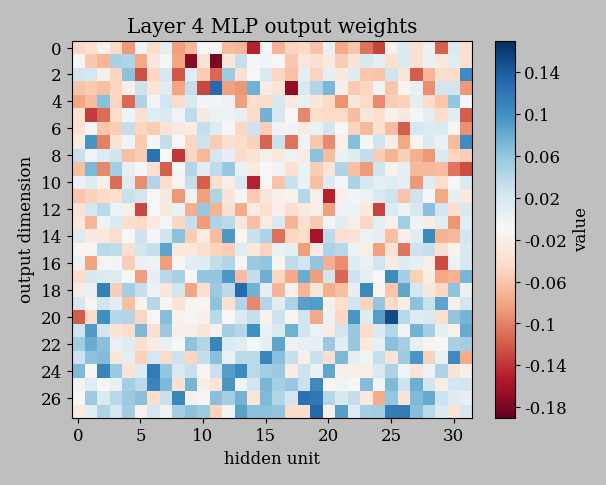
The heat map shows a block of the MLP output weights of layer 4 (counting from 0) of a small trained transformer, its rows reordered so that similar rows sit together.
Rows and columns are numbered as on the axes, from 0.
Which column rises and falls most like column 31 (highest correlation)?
22
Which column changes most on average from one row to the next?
11
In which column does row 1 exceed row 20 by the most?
0
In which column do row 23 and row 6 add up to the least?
31
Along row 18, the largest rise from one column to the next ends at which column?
26
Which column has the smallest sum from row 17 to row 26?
21
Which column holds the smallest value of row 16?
29
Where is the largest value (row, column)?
20, 25
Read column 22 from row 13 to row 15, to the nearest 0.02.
-0.02 -0.04 0
